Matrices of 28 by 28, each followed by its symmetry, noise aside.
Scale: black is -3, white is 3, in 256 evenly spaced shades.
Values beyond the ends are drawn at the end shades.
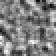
antisymmetric.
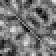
symmetric across the other diagonal.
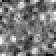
same after a half turn.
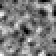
symmetric across the other diagonal.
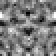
mirrored left to right.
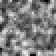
no symmetry.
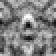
mirrored left to right.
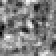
antisymmetric.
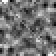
same after a half turn.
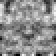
mirrored left to right.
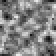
same after a half turn.
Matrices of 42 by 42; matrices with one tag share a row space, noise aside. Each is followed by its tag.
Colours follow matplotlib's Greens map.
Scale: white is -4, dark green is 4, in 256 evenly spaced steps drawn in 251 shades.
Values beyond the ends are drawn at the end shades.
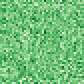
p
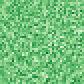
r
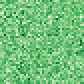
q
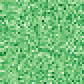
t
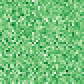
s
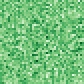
r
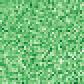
t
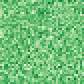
t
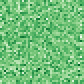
q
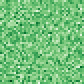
q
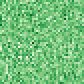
s
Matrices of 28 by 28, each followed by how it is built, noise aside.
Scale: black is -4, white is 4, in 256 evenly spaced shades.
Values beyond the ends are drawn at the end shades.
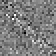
banded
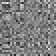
low rank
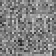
blocks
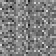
repeating rows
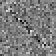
banded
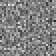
repeating rows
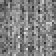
blocks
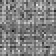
blocks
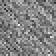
Toeplitz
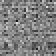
blocks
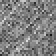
Hankel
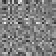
low rank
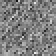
Hankel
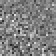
lower triangular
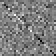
diagonal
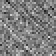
Toeplitz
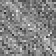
Toeplitz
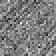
Hankel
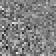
lower triangular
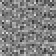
repeating rows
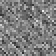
Toeplitz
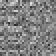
blocks
